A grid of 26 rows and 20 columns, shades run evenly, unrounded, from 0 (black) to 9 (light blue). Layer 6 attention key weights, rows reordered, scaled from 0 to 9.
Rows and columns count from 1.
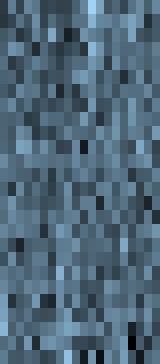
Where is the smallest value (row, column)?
25, 17
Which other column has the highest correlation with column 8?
1
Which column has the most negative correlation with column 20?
7
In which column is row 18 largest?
16
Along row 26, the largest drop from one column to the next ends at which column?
13
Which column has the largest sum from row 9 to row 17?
3
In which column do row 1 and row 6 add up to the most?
12
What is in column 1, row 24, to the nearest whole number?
8
